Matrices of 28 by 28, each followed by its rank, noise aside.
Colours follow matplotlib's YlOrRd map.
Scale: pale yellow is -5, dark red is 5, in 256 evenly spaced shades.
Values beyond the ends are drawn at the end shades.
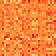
four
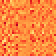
four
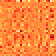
three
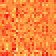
four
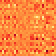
three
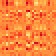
two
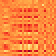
one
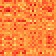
four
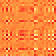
one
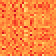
four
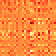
two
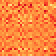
three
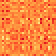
three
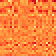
three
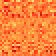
four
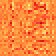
three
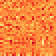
four
